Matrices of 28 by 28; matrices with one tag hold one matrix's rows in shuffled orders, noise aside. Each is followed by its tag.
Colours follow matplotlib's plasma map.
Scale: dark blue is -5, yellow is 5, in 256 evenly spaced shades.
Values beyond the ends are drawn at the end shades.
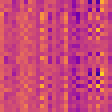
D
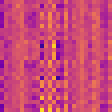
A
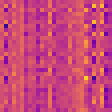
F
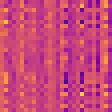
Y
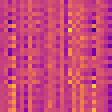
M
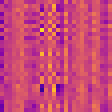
A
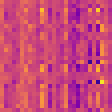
D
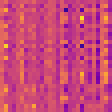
Y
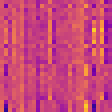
F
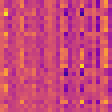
Y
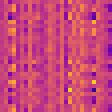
M
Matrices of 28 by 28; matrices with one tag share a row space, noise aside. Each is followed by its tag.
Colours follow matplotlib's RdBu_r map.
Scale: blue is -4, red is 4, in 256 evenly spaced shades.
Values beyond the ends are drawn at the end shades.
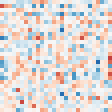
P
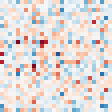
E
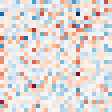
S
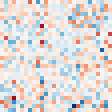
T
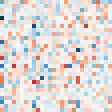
S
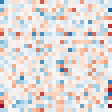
P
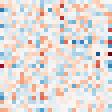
P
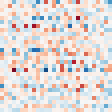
S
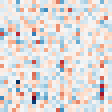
E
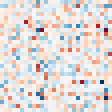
T
